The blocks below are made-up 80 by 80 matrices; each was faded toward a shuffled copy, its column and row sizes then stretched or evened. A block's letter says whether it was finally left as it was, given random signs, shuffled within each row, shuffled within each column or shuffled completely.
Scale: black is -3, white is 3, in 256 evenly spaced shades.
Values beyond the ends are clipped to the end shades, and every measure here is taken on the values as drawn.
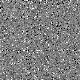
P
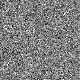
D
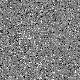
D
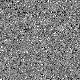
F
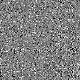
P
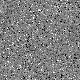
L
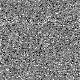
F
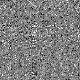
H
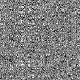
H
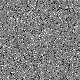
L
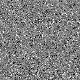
F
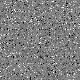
F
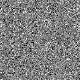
P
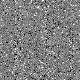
D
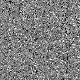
D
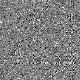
H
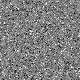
L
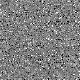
H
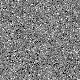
L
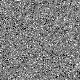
F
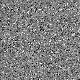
F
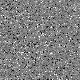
F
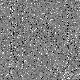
D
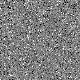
D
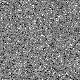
L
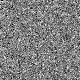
L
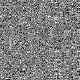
H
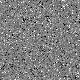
L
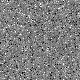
L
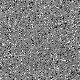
D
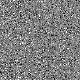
P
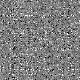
H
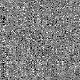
H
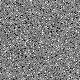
L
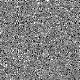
H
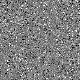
D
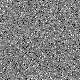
L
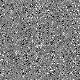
P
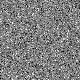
L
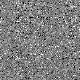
P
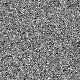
L
